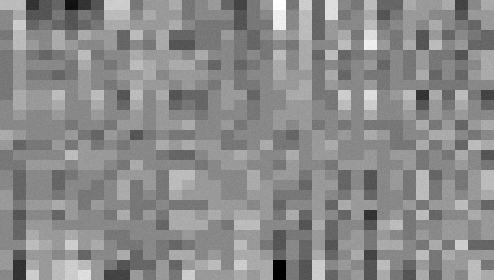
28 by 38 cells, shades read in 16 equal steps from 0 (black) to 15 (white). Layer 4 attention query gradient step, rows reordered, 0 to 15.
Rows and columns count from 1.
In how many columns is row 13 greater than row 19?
11
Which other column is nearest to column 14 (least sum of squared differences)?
38
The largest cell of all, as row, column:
1, 22
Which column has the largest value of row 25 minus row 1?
6
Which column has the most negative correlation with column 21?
2
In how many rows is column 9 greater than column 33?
13
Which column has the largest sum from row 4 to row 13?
29
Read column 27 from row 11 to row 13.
11 9 7
